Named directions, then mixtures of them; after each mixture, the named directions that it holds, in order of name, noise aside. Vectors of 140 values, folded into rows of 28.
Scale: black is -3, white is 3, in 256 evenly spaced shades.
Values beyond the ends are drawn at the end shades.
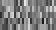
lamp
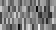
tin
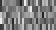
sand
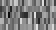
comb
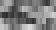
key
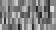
comb, tin.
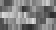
key.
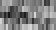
comb, key.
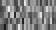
lamp, tin.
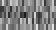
comb.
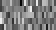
sand.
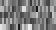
key, tin.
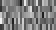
sand.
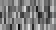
comb, tin.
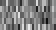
sand, tin.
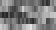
key.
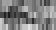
comb, key.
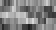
key.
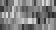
comb, key.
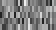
lamp.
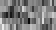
key, lamp.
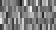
sand.
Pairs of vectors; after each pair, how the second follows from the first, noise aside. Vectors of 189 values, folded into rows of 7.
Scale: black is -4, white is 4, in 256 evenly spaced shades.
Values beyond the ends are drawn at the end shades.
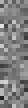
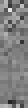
wrapped around, negated, partly zeroed.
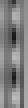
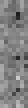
wrapped around, partly zeroed.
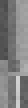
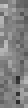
negated, partly zeroed.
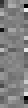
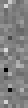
wrapped around, partly zeroed.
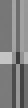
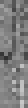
negated, partly zeroed.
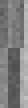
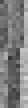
copied.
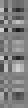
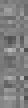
reversed, negated, shrunk.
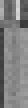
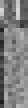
copied.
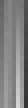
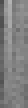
reversed, shrunk.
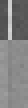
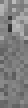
negated, partly zeroed.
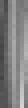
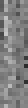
wrapped around, negated, partly zeroed.
